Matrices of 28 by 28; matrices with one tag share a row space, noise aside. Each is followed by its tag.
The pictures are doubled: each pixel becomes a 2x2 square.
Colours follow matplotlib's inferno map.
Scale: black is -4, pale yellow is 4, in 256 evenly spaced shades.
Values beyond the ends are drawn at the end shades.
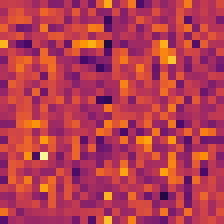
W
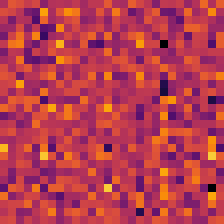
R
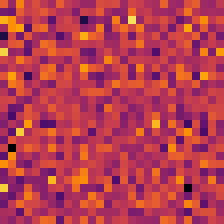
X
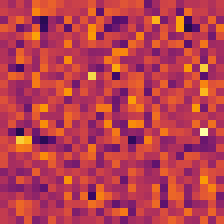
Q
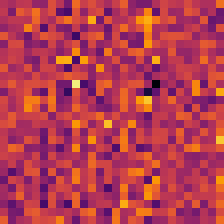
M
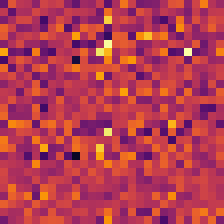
W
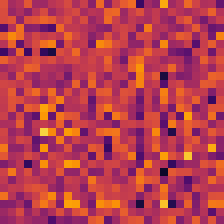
R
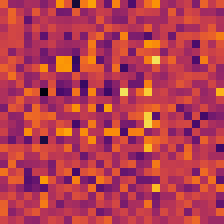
M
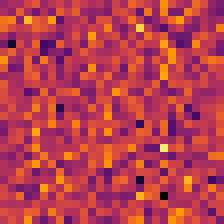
R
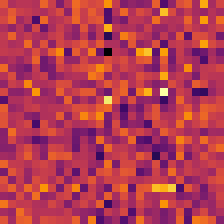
W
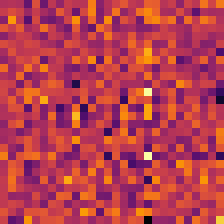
M
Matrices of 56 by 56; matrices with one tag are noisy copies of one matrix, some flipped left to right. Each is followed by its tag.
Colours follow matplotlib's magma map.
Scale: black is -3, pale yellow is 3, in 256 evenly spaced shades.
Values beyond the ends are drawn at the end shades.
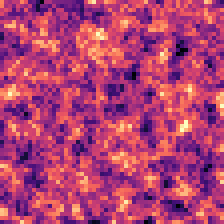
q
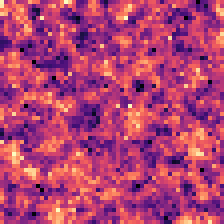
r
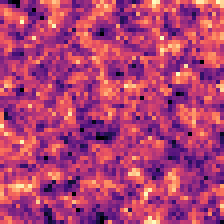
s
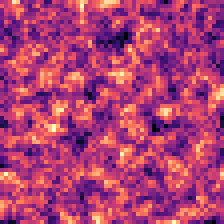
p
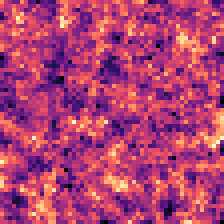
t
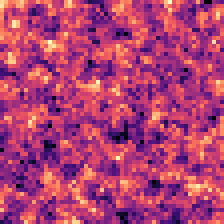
s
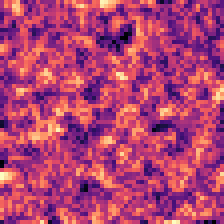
p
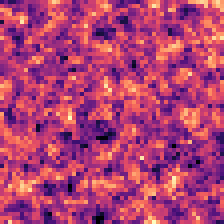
s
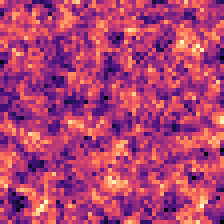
t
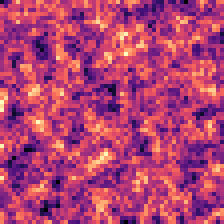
q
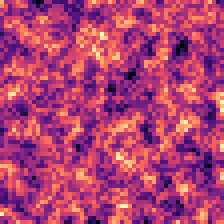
q
